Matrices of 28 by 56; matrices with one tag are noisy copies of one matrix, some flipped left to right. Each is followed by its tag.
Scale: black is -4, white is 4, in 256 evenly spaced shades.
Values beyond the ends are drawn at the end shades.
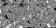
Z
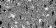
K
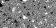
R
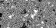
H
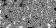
Z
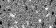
K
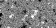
H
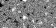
R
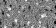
K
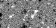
H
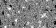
K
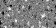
K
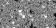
H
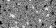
K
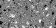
K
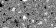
R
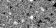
R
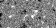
H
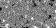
Z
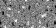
K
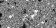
H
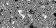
H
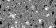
K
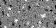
K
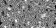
K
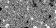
Z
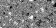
R
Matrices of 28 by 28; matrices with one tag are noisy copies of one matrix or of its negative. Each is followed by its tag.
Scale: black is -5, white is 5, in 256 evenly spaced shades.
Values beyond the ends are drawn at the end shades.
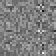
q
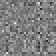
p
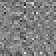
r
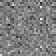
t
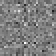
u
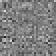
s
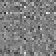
r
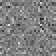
t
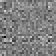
s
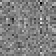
t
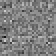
s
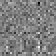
p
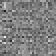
s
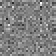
t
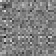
s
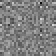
t
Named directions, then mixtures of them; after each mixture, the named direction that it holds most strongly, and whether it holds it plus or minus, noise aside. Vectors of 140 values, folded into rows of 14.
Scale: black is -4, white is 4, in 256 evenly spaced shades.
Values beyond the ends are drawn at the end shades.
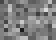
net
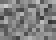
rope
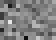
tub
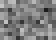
net, minus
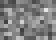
net, plus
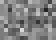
net, minus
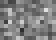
net, plus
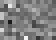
tub, minus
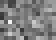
tub, plus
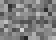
net, minus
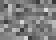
net, plus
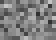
rope, plus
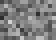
net, plus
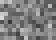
tub, minus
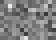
net, plus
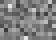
net, plus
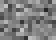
net, minus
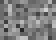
net, plus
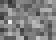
tub, plus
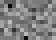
tub, plus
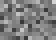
rope, plus
